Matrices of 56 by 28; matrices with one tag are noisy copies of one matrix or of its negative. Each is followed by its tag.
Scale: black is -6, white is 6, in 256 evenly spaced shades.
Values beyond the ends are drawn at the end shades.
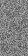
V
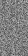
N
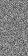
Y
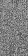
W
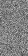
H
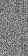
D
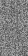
N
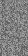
N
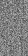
D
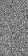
H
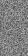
Y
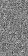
V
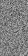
Y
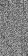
D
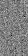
D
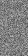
Y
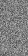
V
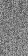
W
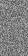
Y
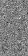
V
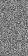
V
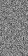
H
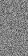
H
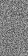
Y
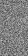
Y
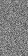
H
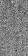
W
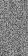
D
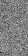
V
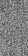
D
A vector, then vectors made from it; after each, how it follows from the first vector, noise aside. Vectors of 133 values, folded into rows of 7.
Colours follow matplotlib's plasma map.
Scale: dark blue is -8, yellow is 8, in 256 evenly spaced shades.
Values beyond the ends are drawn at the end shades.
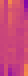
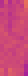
negated, shrunk.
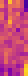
scaled up.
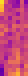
reversed, scaled up.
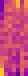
reversed, negated, scaled up.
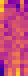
reversed, scaled up.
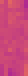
shrunk.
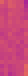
shrunk.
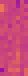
reversed, partly zeroed.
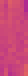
shrunk.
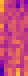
reversed, scaled up.
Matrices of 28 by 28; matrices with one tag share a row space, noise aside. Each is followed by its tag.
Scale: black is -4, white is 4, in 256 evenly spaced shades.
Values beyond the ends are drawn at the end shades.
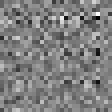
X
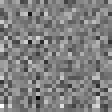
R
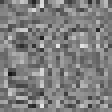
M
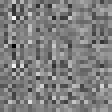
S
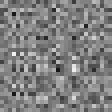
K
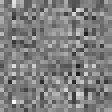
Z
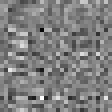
M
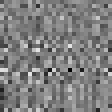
R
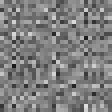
K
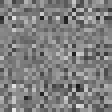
Z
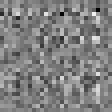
X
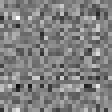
X
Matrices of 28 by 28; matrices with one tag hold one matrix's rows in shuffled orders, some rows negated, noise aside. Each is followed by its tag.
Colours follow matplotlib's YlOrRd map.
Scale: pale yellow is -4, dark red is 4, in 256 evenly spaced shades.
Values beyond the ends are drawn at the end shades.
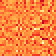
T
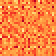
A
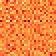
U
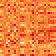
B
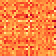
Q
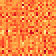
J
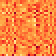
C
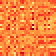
B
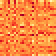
B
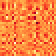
C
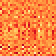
A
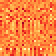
U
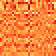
Q
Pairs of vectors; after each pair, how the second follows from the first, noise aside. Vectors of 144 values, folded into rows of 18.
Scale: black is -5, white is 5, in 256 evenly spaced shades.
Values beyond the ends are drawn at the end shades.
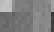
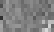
reversed, partly zeroed.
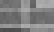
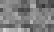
negated.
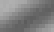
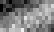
negated, scaled up.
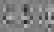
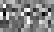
reversed, negated, scaled up.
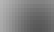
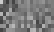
sign-scrambled.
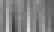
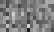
sign-scrambled.
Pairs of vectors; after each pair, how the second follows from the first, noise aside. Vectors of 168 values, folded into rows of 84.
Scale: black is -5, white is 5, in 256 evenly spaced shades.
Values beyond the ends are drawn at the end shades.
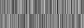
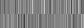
partly zeroed.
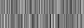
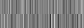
partly zeroed.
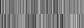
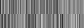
copied.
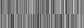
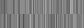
reversed, negated, shrunk.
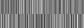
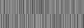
negated, shrunk.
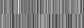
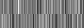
copied.
